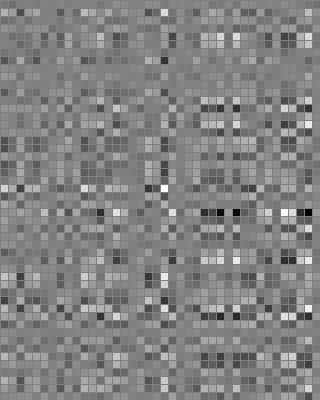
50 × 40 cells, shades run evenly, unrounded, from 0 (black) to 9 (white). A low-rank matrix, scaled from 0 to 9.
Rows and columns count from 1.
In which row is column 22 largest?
27
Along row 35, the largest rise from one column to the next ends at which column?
21
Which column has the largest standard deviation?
39
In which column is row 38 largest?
19
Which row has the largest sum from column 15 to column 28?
13
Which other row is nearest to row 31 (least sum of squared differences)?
42
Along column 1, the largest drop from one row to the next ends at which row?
25
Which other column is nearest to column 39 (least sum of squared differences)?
30
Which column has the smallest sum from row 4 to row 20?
36
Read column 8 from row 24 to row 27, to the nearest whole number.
3 5 4 6
